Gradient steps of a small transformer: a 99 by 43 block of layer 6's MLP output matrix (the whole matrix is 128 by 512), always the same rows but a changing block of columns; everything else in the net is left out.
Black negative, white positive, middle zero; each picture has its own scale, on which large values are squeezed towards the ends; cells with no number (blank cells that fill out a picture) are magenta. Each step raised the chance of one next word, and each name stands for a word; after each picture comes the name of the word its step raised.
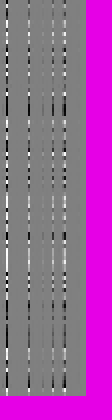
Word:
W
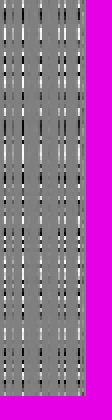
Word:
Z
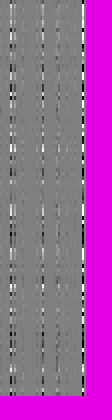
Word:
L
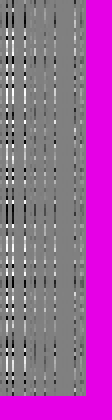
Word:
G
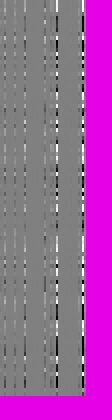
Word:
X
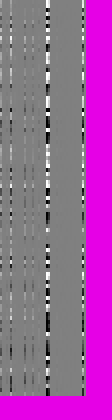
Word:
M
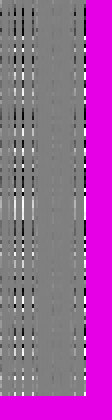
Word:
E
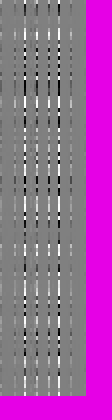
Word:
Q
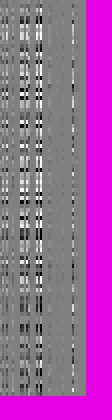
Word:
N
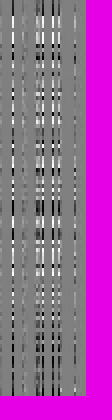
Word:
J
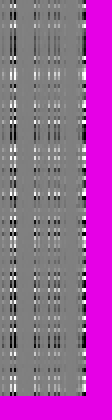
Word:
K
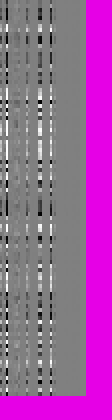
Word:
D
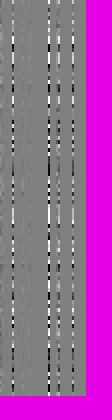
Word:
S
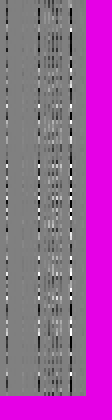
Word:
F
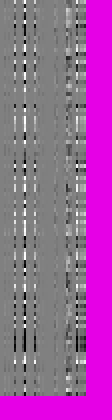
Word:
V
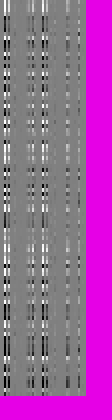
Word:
X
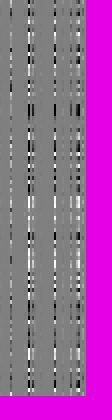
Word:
W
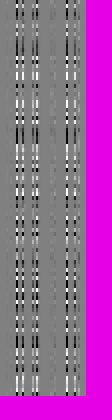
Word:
K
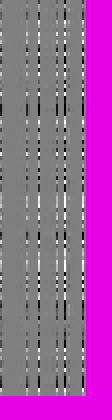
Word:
W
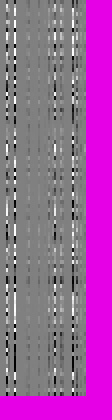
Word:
L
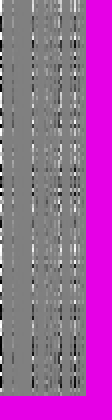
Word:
X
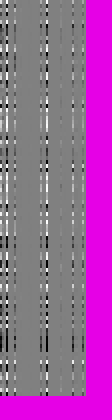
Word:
V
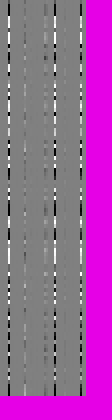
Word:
J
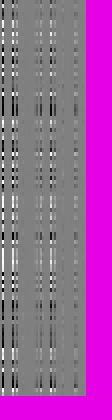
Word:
W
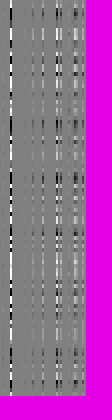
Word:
Z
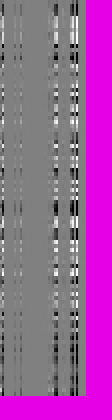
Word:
J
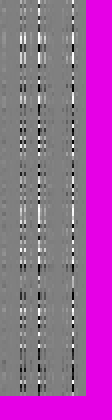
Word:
S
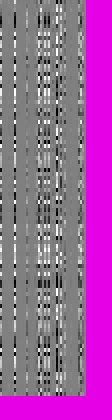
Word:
G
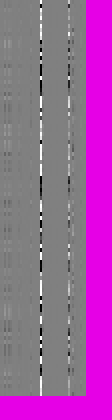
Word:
Q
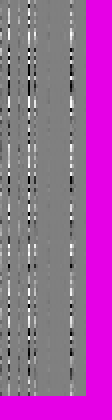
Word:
Q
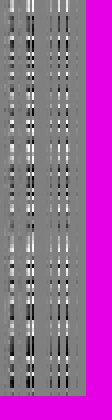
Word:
X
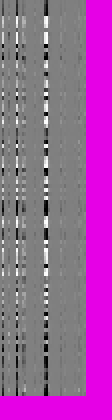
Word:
J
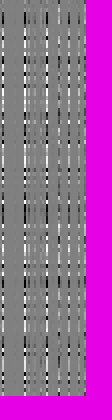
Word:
G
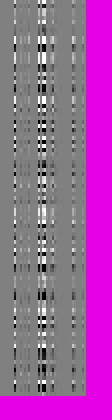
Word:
S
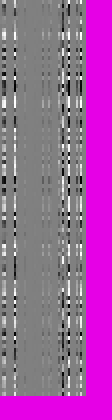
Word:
Q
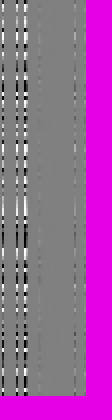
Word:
L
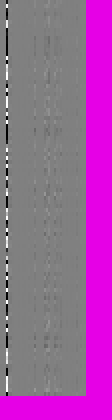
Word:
K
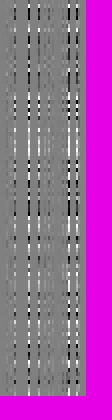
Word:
D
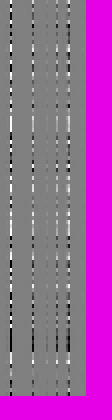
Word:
V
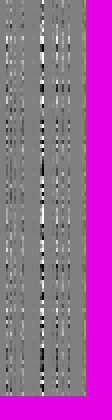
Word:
S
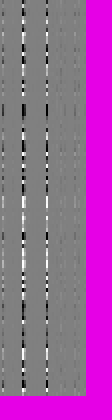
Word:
W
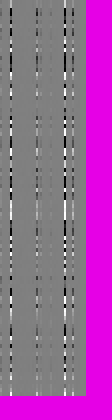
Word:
E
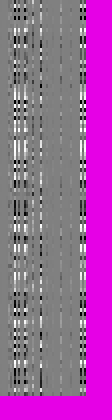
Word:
D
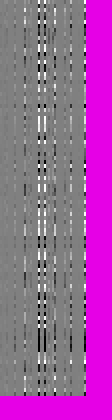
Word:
V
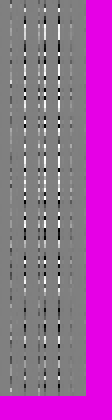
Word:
N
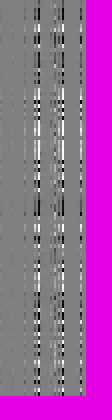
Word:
D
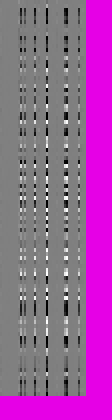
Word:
F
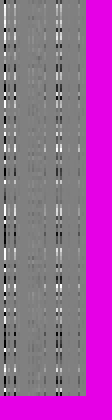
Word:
L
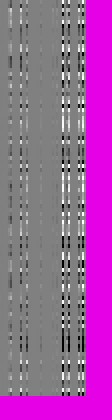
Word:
V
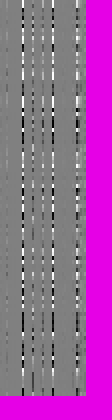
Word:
M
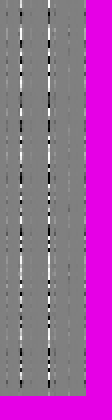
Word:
Z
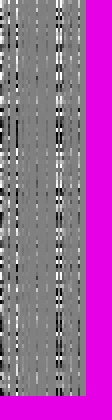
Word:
M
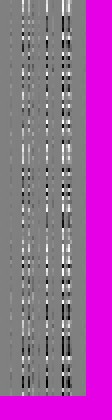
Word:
X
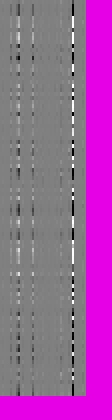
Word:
J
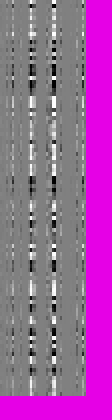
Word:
Q
